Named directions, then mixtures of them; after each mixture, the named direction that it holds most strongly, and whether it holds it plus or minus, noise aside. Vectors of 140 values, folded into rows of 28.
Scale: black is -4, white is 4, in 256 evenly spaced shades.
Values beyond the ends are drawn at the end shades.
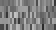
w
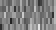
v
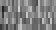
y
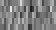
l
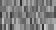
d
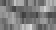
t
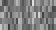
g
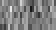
l, plus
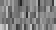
w, minus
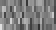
v, minus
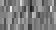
l, plus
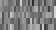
d, minus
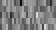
d, plus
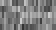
t, minus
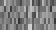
l, minus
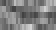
t, plus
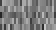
d, plus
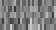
v, plus
